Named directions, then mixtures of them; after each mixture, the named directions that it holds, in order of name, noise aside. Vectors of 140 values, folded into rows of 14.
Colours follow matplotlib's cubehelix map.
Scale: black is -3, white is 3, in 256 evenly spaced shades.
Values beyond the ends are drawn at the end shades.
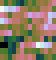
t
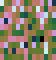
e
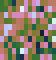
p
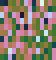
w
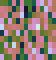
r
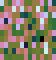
e.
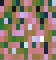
e.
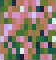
p.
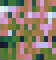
t, w.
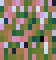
e.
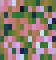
p.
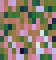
p.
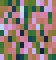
p, r.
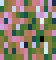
e.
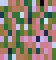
w.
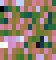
e, t.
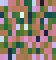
w.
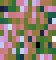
p, t.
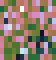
e, p.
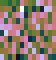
p, r.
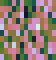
r.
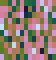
r.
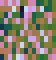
p, r.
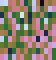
w.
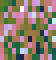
p.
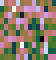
e, r.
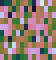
r, w.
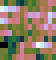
t.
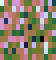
e.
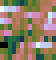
t.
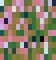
e.
